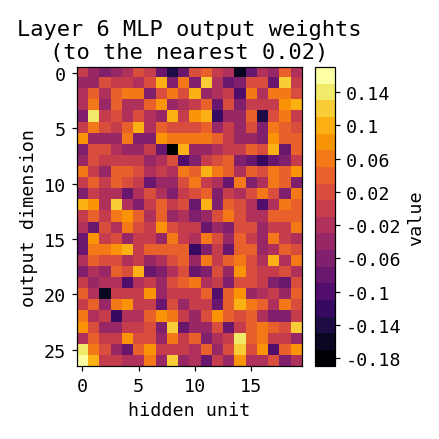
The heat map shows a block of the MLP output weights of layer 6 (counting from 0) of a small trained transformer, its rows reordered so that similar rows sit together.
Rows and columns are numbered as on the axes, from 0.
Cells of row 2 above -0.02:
13
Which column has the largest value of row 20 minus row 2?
14
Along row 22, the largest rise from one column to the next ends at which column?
4
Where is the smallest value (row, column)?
7, 8
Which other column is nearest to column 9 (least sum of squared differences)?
15
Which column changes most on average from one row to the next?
11
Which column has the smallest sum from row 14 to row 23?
10
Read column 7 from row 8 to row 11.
-0.02 0 -0.04 -0.02
